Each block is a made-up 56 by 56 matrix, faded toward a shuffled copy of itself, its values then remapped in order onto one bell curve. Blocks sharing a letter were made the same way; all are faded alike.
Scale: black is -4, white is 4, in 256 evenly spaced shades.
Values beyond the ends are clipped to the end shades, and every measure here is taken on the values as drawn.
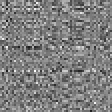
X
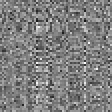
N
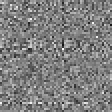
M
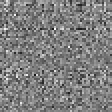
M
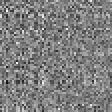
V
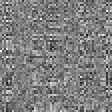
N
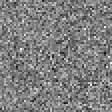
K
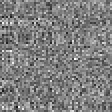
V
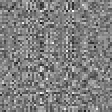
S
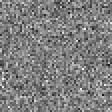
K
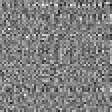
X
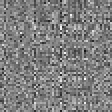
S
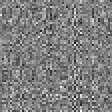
S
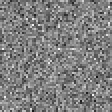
K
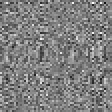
S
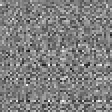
X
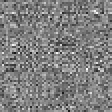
X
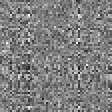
N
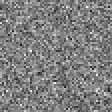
K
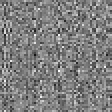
S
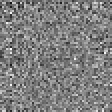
V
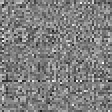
M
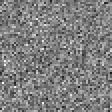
K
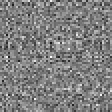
V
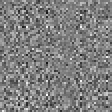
S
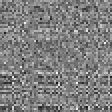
X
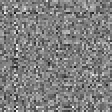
M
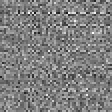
X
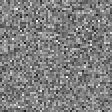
K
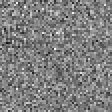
K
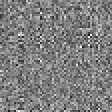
V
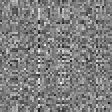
N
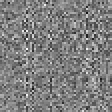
N
